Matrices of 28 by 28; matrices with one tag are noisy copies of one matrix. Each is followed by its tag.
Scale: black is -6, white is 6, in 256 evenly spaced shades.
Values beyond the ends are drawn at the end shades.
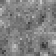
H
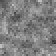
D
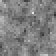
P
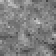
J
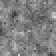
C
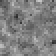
D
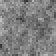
P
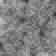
P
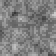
C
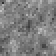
H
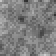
P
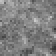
J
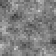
D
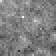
J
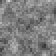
H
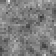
H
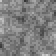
P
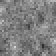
H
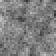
P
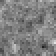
H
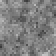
P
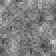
H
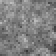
J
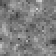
D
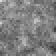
J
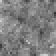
P
